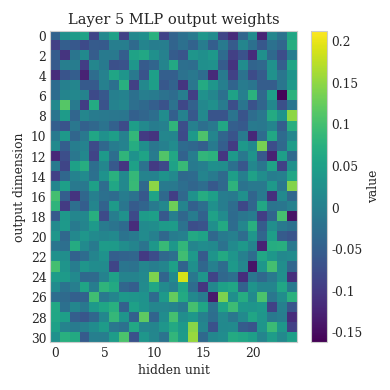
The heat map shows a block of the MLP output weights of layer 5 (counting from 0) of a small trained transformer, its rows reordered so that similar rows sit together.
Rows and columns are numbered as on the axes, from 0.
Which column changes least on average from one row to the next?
5
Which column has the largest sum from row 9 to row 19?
12
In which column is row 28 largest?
9
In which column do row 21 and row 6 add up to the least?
21
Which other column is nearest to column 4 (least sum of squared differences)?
17
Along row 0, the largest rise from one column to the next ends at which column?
22
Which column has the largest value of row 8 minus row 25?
24
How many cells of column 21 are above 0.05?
4
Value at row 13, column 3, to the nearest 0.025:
0.075
